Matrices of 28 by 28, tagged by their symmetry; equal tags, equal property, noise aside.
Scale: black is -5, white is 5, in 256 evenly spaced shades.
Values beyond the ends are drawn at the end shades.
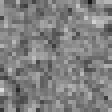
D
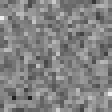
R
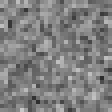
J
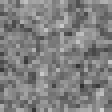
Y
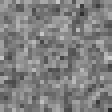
J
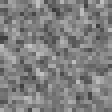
D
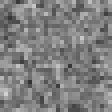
Y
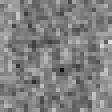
R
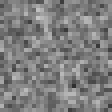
R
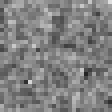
Y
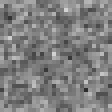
R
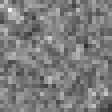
J
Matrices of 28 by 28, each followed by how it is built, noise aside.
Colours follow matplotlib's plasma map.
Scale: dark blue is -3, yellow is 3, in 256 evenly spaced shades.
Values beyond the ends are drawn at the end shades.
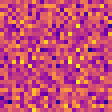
repeating columns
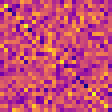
diagonal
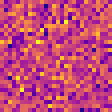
noise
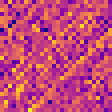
Hankel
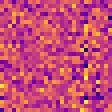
uneven columns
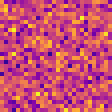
noise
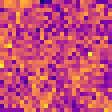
smooth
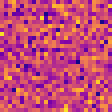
noise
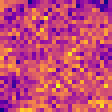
smooth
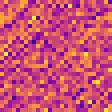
Hankel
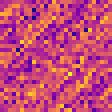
Hankel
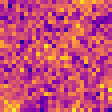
smooth
